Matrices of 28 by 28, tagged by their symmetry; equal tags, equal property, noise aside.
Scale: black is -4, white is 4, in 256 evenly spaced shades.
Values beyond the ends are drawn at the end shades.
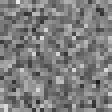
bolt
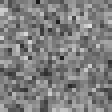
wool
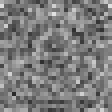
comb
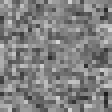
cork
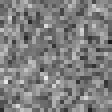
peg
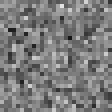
peg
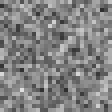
bolt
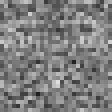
comb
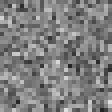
wool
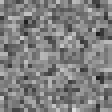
cork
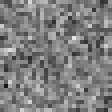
peg
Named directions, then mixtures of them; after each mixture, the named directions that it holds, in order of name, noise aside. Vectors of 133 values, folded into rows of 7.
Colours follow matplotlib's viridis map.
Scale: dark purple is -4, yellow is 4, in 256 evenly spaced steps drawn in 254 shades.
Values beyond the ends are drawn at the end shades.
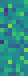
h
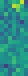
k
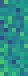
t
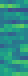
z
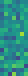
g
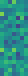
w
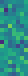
h.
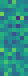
w.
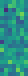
h, k, w.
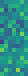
h, k, t.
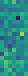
g, t, w.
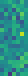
g, h, k.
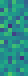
h, w.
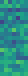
t, w, z.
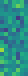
k, t, w.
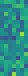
g, k, t.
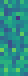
h, t, w.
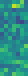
k, t, z.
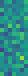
g, h, w.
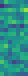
t, z.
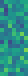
h, t.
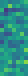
h, t, z.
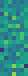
g, w.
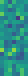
w.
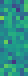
k, t, w.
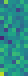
t.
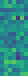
g, w, z.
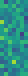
t.
